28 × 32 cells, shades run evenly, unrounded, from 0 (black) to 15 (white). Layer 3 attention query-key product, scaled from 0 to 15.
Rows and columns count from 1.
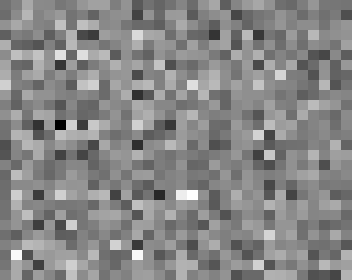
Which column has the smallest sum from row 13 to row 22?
1
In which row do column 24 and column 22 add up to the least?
4
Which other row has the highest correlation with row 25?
2
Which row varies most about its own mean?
20
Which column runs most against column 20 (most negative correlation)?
17
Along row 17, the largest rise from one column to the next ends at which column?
31
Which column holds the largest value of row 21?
13
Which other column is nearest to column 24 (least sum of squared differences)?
8
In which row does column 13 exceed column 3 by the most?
26
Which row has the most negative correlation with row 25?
27
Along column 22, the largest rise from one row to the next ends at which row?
6
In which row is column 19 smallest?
23
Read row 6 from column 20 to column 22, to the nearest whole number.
7 6 10
